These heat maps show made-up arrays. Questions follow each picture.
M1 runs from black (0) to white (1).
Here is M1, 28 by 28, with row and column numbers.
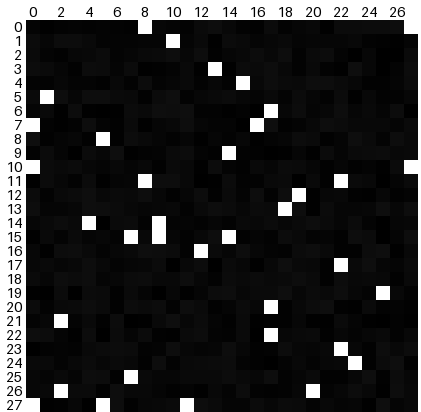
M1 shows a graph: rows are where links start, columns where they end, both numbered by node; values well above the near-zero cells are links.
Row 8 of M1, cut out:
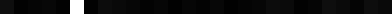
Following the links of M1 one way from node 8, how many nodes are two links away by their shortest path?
1
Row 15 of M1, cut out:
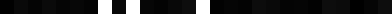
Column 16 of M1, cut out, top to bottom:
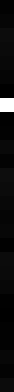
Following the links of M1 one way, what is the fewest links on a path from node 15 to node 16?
2
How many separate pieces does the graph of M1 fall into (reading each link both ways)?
2
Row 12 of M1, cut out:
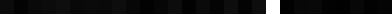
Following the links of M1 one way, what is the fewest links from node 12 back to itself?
5
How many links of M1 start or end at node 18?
1
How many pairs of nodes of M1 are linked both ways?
3
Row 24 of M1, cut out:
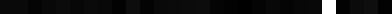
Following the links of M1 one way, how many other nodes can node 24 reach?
3
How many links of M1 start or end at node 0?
5
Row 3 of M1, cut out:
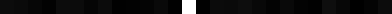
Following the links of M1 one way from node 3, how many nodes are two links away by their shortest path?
1
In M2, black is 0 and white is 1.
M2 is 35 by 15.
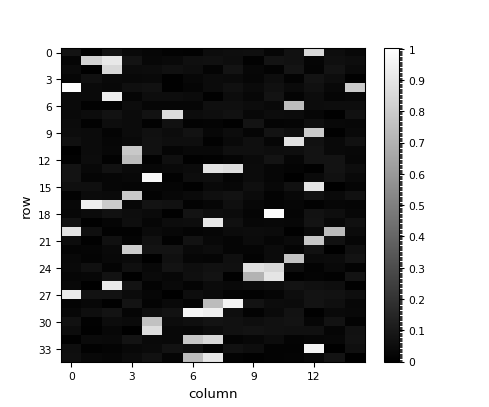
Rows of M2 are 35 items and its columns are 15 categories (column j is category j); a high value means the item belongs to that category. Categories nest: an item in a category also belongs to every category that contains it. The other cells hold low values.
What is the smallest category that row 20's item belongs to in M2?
13
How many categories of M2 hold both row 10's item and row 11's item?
0
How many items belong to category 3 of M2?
4
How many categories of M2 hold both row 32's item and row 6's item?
0
